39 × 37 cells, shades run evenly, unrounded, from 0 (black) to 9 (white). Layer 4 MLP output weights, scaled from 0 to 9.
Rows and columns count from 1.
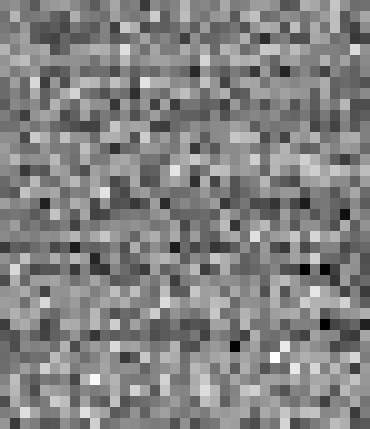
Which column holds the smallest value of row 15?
35
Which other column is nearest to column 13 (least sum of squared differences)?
1
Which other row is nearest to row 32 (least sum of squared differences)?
21
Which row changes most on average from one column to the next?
25
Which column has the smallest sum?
36
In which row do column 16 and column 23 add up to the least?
10
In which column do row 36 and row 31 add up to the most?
26
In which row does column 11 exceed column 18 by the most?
18
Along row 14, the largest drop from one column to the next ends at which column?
20
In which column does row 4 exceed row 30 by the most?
33
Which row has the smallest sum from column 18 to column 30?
23
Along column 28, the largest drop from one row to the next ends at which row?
34
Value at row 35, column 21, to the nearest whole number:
7
